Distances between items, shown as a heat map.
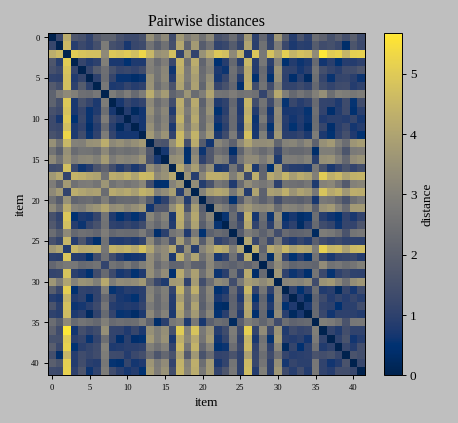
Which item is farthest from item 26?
36
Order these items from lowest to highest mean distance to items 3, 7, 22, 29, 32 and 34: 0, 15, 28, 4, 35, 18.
4, 0, 28, 35, 18, 15
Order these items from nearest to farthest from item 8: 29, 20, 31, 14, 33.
31, 33, 29, 20, 14
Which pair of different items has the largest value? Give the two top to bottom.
2, 36
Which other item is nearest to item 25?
6
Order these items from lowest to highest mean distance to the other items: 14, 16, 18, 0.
16, 0, 14, 18
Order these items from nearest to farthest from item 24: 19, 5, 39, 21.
39, 21, 5, 19
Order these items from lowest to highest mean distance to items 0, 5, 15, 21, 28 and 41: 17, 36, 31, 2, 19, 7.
31, 36, 7, 19, 17, 2
